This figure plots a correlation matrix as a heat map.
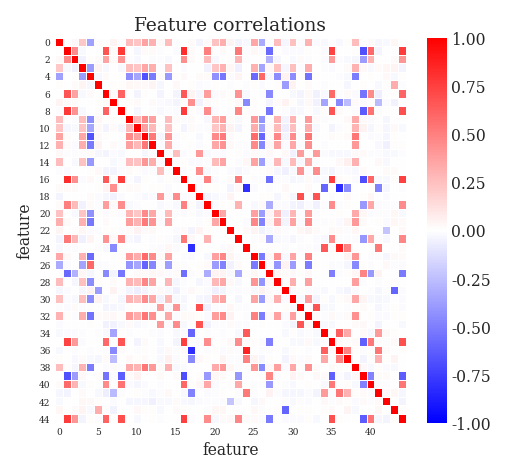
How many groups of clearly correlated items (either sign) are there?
6
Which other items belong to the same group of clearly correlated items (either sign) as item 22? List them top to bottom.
42
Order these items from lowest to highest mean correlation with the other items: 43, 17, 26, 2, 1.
26, 17, 43, 2, 1
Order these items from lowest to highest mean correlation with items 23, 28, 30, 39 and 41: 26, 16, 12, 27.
26, 16, 27, 12
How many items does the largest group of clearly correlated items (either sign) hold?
16
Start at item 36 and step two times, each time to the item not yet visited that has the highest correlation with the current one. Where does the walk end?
34
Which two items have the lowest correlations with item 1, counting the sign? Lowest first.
39, 27
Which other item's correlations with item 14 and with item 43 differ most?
29
